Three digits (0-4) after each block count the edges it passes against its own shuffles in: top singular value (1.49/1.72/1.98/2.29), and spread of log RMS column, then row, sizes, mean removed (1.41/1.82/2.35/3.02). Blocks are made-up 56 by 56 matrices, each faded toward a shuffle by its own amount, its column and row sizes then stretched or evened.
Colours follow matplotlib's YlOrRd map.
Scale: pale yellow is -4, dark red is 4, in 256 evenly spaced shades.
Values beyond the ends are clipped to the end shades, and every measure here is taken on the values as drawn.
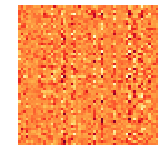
3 4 1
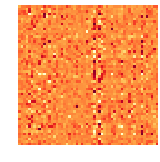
2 3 1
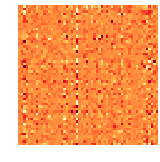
2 3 2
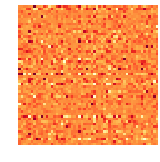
2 1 3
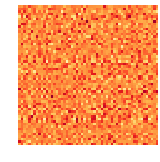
4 0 2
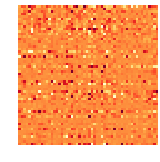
1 2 4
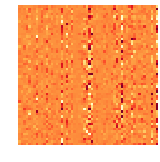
3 4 0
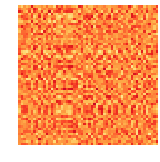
4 1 2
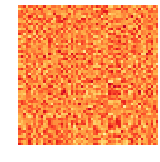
4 0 1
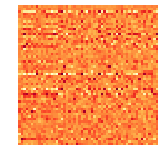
4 0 3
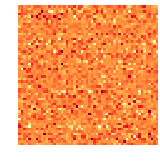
0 0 2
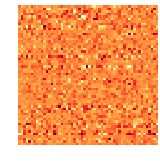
1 0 3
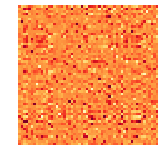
4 1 1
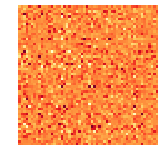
0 2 2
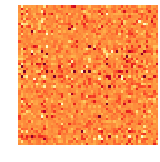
0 2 2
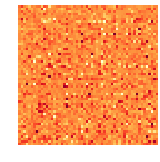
0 1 2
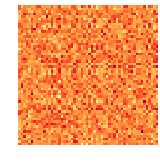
3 0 0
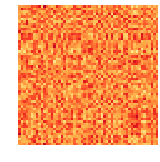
4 1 1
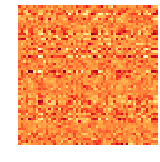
4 0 4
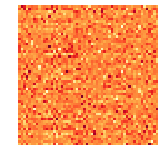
3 0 0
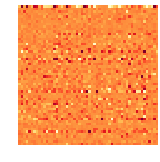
2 1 3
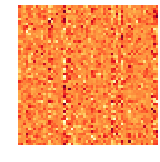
3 3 0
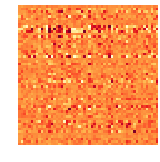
2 1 4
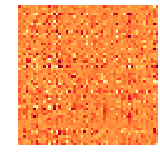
2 3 3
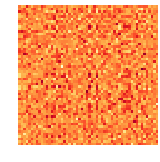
3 1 0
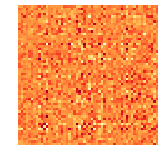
0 3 2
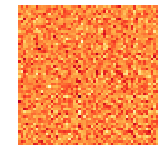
3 1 1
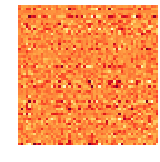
0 1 4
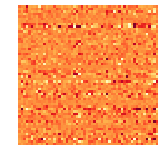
0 1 4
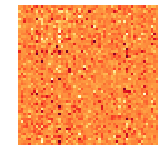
0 2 0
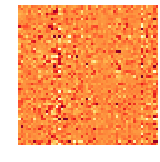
0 3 2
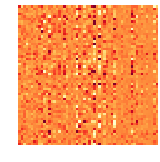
3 4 1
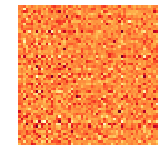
3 2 2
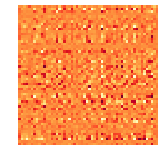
4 2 4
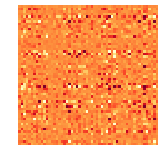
1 3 3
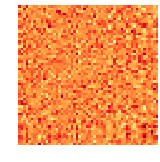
3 1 0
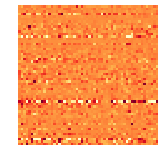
3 0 4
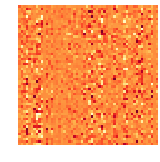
0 4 0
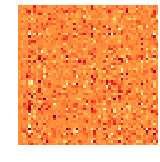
1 3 1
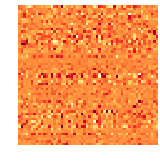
2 1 4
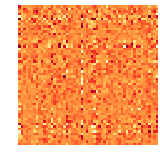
3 3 2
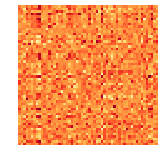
4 2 2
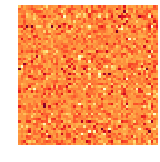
1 0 2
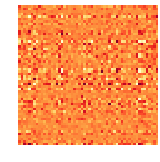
4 2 4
